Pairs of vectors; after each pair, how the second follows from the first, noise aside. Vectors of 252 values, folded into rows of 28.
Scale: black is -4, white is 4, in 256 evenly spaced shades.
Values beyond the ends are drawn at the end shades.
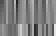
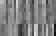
negated.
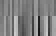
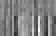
negated.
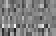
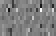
reversed, partly zeroed.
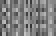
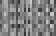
reversed.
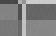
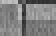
negated.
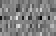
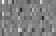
wrapped around, negated, partly zeroed.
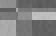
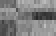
negated.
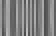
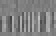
reversed, partly zeroed.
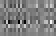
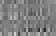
wrapped around, shrunk.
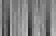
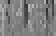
reversed, partly zeroed.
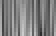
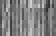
wrapped around.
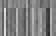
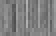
wrapped around, shrunk.
